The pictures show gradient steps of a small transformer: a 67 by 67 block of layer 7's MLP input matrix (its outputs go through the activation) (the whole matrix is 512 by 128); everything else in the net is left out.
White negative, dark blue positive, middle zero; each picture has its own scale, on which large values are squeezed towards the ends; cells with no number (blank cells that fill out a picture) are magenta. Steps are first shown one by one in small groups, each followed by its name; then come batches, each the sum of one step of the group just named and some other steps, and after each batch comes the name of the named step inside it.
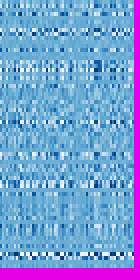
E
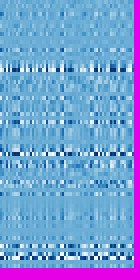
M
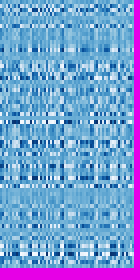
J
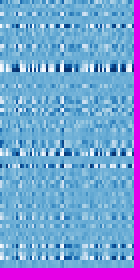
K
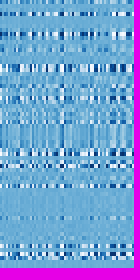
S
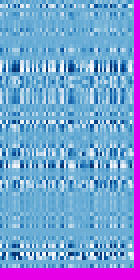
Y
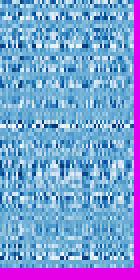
Y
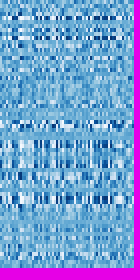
J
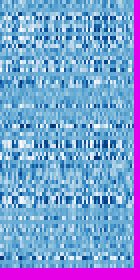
M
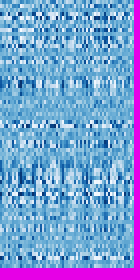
J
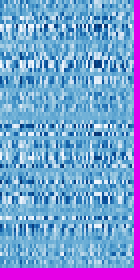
S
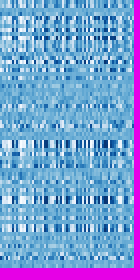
M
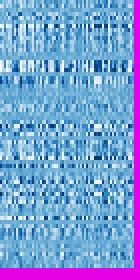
K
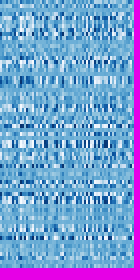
S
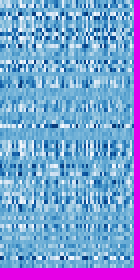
M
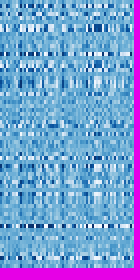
J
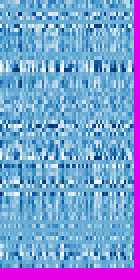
K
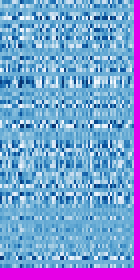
M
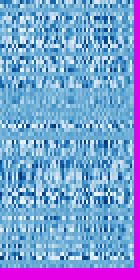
Y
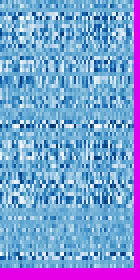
S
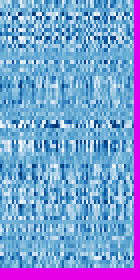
J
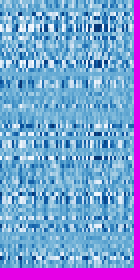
E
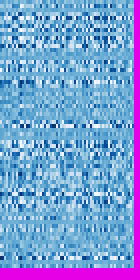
M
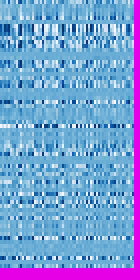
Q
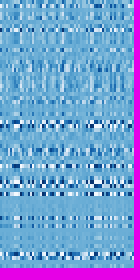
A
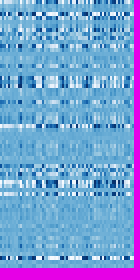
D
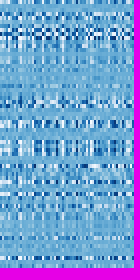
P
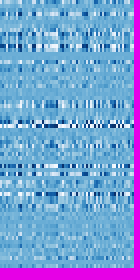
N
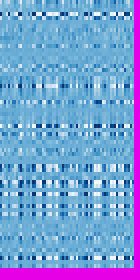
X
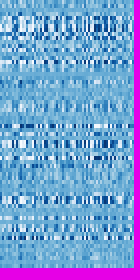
P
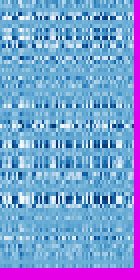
N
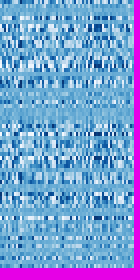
Q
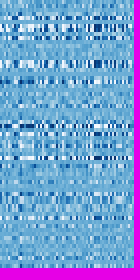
P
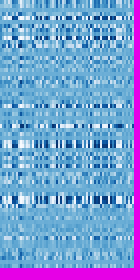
Q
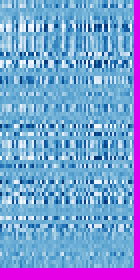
A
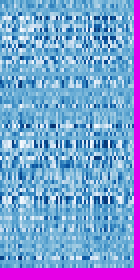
Q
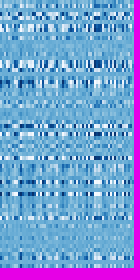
X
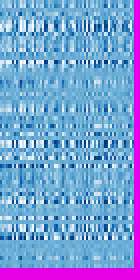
X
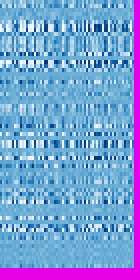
N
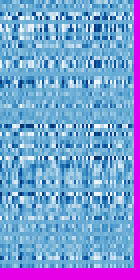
X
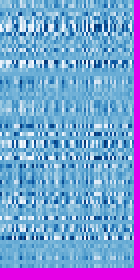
X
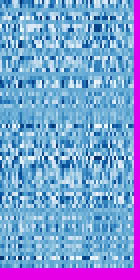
Q
